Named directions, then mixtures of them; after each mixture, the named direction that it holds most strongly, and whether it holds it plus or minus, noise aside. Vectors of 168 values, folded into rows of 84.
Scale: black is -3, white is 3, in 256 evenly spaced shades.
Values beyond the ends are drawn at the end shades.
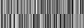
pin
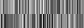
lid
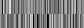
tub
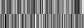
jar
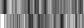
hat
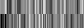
hat, minus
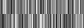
pin, plus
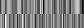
jar, minus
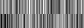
lid, plus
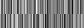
pin, plus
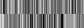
hat, plus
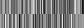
jar, minus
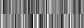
tub, minus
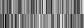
jar, plus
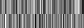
jar, minus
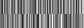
tub, plus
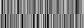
jar, plus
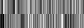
hat, minus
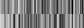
pin, plus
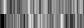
hat, minus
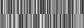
pin, plus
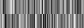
lid, plus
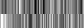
hat, plus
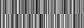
pin, minus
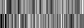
jar, plus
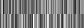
pin, minus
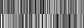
lid, minus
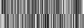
jar, plus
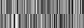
pin, plus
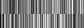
pin, minus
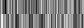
pin, minus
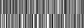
tub, minus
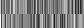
pin, plus
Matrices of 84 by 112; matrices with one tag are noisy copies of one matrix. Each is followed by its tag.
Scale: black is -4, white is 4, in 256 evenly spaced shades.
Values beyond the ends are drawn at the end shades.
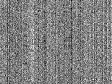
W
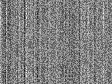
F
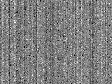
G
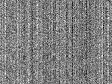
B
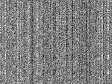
B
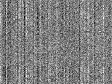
F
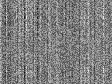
F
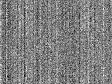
F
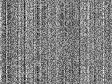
F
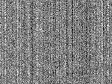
B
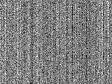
B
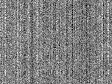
B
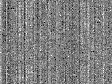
F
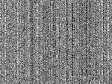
B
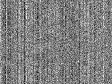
F
